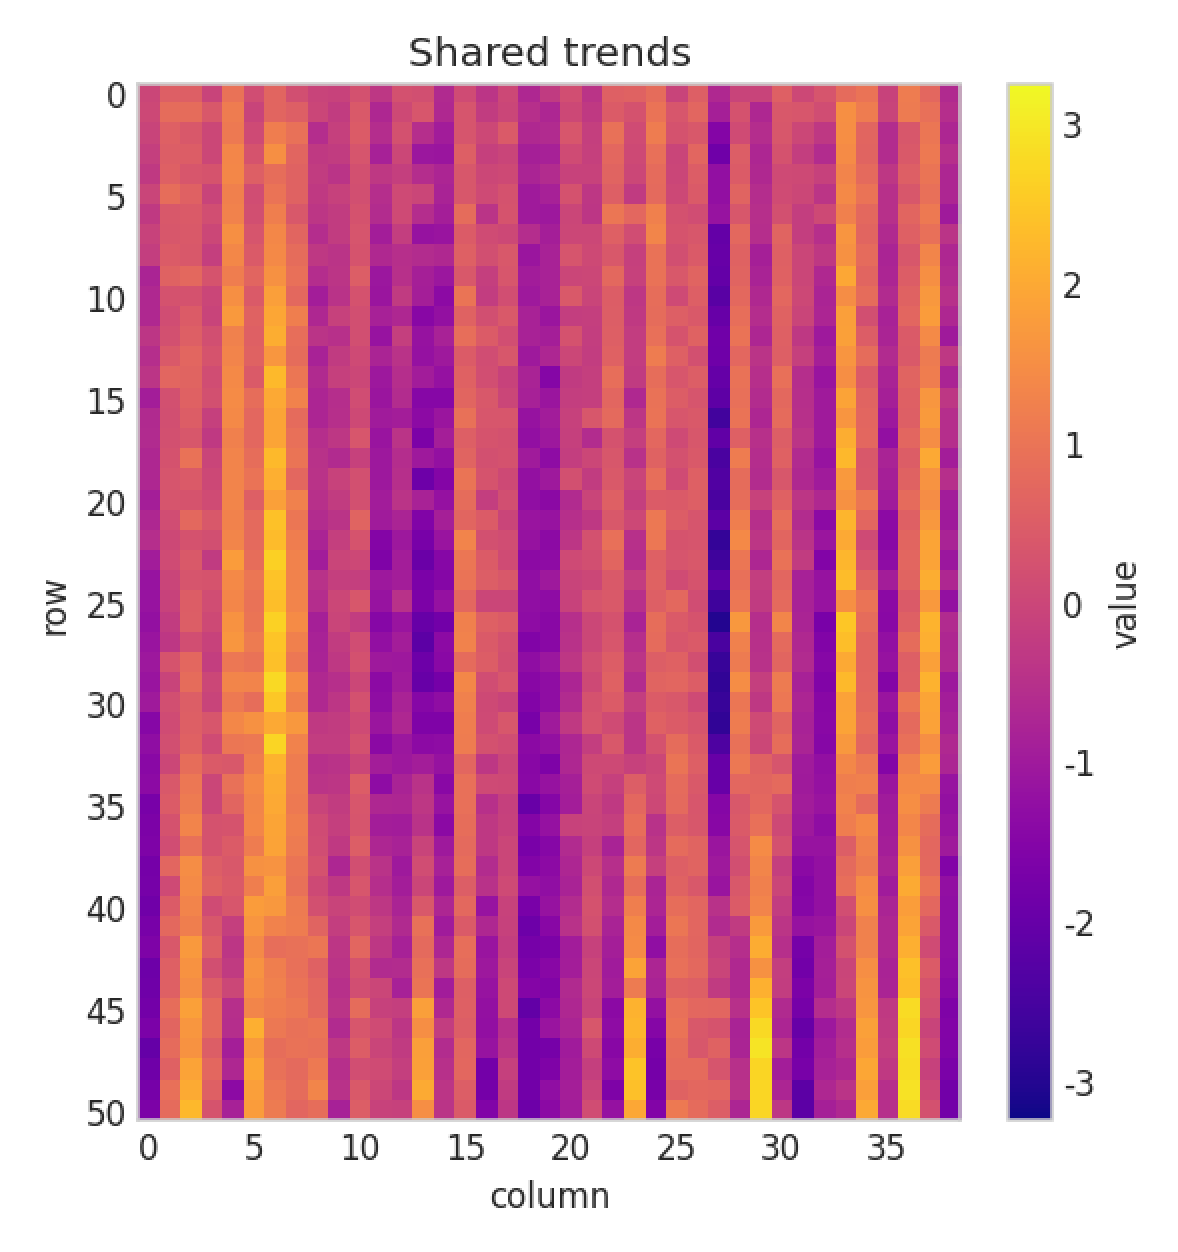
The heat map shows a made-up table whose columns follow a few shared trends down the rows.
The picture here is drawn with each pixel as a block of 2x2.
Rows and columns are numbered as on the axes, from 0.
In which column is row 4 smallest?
27
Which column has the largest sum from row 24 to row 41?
6
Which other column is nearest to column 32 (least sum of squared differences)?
35
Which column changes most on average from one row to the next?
13
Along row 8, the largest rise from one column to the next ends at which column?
28
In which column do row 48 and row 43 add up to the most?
36
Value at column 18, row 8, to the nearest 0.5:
-1
